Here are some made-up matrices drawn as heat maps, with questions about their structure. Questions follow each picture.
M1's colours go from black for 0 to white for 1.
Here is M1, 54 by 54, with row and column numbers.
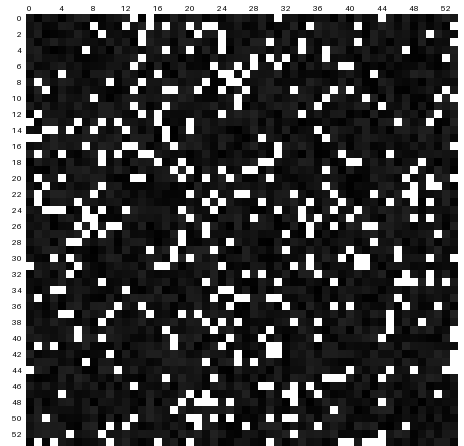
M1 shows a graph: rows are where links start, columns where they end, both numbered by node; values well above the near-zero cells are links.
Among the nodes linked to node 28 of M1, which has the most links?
node 25
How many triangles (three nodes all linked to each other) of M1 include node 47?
5
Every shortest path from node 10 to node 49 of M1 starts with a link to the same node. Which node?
node 26
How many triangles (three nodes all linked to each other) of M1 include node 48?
2
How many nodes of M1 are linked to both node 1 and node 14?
4
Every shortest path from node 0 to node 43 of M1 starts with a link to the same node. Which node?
node 44
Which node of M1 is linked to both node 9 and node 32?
node 27
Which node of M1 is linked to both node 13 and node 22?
node 20
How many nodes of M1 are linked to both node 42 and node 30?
1
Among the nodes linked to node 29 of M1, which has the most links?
node 23
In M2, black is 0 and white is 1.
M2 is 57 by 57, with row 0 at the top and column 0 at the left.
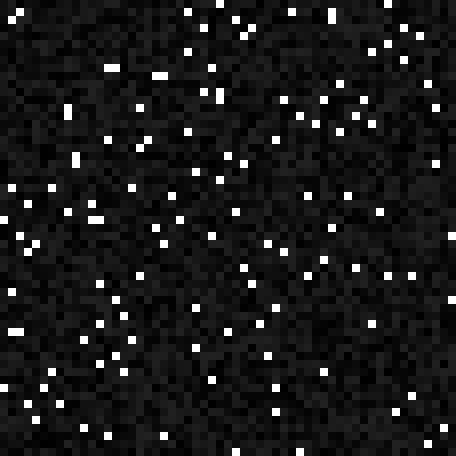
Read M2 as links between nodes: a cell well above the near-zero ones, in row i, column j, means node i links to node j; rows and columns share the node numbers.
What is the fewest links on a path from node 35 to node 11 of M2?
3
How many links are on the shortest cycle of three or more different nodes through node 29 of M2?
6
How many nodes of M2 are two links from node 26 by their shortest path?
4
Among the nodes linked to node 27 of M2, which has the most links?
node 12
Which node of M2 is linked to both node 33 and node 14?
node 44
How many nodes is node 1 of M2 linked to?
4
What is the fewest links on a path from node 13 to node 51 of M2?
3
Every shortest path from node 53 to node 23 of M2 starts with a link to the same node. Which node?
node 10
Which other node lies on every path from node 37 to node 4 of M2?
node 30
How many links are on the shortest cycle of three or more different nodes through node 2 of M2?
3
